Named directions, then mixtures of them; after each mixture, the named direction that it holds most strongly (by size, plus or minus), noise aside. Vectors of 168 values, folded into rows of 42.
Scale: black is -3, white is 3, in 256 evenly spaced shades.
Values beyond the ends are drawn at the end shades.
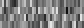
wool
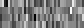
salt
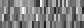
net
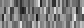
net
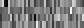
salt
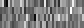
salt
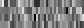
salt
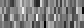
net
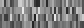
net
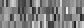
wool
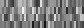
net
